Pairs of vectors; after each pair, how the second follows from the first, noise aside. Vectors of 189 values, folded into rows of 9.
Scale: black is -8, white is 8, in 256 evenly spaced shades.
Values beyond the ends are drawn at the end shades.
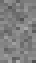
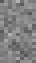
reversed.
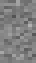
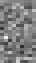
reversed, scaled up.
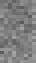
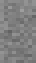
reversed, shrunk.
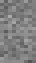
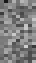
reversed, scaled up.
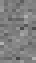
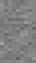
shrunk.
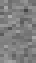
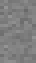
shrunk.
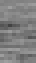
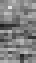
scaled up.
